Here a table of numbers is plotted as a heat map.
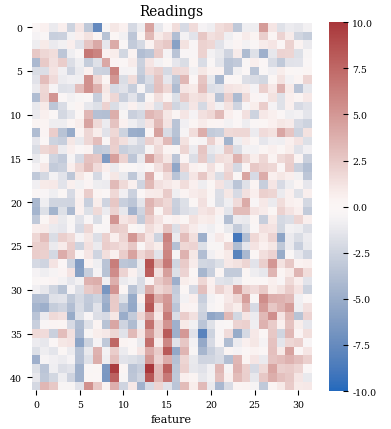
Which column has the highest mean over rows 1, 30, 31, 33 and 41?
13
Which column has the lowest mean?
16
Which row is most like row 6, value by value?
41
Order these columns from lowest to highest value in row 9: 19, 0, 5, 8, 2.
2, 19, 0, 5, 8
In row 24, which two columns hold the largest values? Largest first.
15, 11
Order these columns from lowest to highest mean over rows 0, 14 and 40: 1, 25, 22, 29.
25, 1, 29, 22
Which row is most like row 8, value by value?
14
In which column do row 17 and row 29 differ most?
7
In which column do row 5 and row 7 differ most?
9
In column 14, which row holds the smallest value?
24
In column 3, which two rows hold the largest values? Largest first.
26, 35
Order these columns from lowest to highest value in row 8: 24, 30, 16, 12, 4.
12, 16, 4, 30, 24
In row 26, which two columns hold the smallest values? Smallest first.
23, 28
